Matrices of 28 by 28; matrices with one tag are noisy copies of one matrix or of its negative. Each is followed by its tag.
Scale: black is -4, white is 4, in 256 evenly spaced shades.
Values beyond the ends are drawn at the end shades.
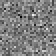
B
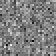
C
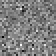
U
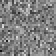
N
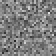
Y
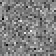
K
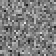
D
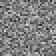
B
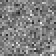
K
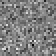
U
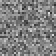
Y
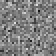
N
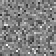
D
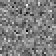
D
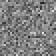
K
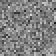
K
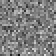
D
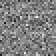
B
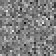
D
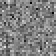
C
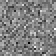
K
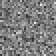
D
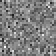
C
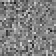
U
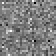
U
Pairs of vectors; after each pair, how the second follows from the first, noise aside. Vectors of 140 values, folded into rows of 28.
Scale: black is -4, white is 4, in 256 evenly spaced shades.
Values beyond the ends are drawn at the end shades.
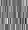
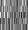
shuffled.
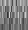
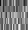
wrapped around.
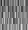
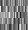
wrapped around.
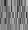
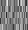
wrapped around.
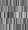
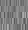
shrunk.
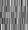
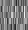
wrapped around.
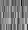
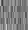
reversed, negated, shrunk.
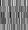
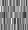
shuffled.
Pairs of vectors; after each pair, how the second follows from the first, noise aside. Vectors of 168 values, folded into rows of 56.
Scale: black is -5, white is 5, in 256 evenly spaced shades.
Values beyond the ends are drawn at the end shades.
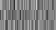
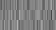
wrapped around, shrunk.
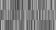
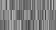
wrapped around.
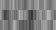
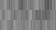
wrapped around, shrunk.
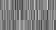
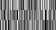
wrapped around, negated, scaled up.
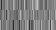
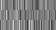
negated.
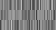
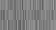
wrapped around, shrunk.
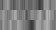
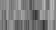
wrapped around.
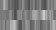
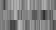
negated.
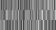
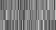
copied.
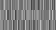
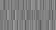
negated, shrunk.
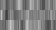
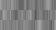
wrapped around, shrunk.
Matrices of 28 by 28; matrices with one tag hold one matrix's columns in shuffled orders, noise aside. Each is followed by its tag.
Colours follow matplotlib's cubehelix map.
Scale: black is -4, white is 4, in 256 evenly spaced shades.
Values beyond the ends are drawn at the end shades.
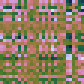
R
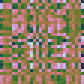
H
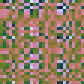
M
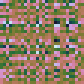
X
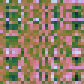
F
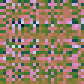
X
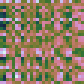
F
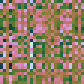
H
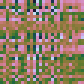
R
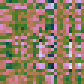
H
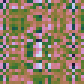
H
